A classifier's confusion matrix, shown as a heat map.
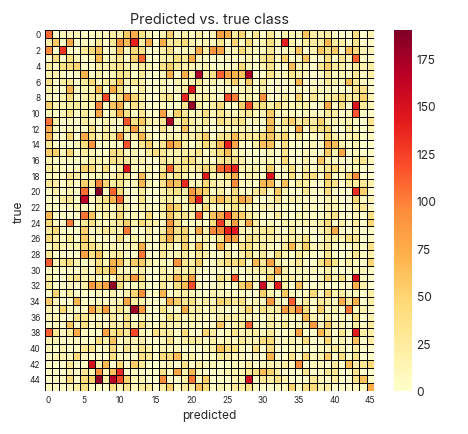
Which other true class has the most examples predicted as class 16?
44
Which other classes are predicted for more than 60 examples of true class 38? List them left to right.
0, 4, 8, 12, 35, 43
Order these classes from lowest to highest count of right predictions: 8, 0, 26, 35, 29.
29, 26, 35, 0, 8
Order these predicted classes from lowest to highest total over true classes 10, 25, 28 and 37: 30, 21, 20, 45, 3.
20, 45, 30, 3, 21
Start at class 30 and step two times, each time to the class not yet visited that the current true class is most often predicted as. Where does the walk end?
9
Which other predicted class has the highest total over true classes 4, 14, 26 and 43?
25
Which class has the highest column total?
43
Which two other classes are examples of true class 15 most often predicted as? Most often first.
41, 25
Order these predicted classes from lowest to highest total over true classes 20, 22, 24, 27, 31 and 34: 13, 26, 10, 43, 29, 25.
29, 25, 10, 13, 26, 43
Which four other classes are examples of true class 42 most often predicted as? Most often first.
6, 35, 8, 12
